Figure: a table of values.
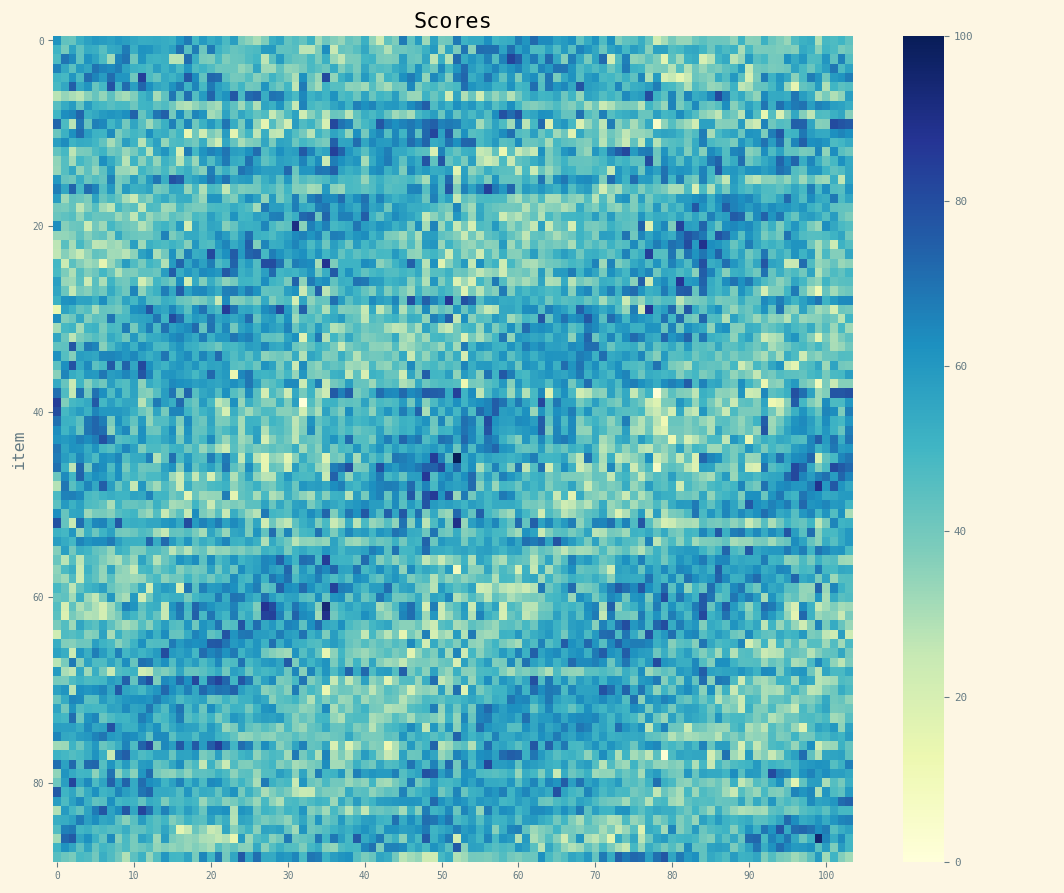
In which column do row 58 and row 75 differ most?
86
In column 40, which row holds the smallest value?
36
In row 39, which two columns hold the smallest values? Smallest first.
32, 93
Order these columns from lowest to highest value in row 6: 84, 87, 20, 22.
84, 22, 87, 20
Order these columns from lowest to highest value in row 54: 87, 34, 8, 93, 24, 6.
93, 34, 87, 24, 8, 6
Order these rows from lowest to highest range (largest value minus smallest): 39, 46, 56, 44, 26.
44, 56, 26, 46, 39
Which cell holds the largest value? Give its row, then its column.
45, 52
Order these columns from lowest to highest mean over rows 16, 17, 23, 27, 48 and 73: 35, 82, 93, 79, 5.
93, 79, 35, 5, 82
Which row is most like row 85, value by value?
7
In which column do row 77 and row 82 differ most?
79
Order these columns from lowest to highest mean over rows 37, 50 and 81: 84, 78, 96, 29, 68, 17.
78, 68, 29, 17, 84, 96
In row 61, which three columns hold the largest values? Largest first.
35, 27, 28
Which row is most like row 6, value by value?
23
